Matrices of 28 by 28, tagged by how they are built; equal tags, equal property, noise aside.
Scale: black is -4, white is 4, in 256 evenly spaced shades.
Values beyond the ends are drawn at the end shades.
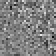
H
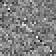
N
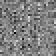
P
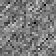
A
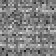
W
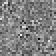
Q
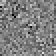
Q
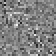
Q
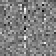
P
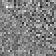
H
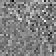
H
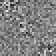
Q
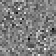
Q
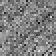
A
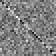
N
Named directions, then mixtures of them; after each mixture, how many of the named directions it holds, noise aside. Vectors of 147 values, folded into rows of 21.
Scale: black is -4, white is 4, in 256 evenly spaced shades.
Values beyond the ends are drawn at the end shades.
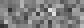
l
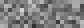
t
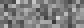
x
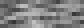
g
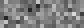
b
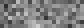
three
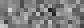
one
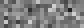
three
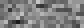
four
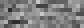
four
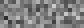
two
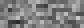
four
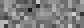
two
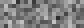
one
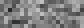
three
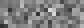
one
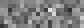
one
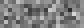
four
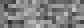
two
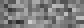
four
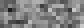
four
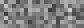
four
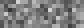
two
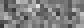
three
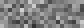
one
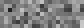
two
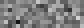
four
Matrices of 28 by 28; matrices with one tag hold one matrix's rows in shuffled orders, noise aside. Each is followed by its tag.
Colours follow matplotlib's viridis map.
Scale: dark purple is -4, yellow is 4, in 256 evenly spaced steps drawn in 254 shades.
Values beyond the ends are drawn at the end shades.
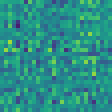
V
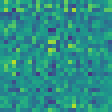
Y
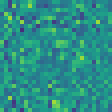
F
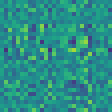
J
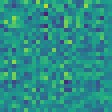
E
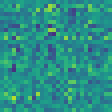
Y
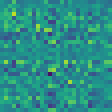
Y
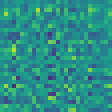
Y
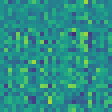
J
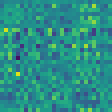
V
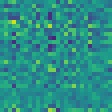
Y
